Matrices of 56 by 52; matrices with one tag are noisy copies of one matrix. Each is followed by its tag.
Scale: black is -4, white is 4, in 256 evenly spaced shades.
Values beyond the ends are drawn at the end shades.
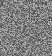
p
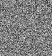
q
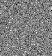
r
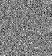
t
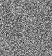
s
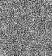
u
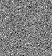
s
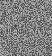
u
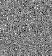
u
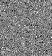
r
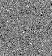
r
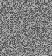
p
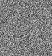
r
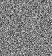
s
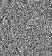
t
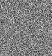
r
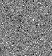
s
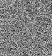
q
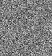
t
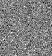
q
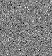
s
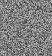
r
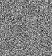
s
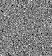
t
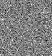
q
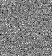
q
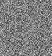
s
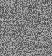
q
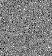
r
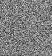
s
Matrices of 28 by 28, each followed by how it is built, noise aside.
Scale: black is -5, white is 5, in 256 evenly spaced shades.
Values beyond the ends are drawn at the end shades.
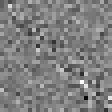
banded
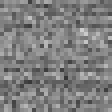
blocks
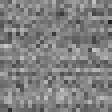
blocks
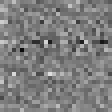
uneven rows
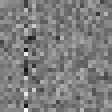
uneven columns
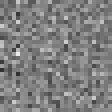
uneven columns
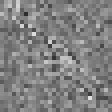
banded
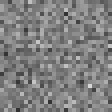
blocks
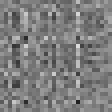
low rank
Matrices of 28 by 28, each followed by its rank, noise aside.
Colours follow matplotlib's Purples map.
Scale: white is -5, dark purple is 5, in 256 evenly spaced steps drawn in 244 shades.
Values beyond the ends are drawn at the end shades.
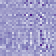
four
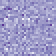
six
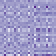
two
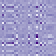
two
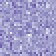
eight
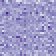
six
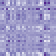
two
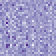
six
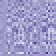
three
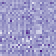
six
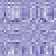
three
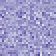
eight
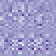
three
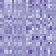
three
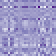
two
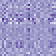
three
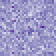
eight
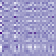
two
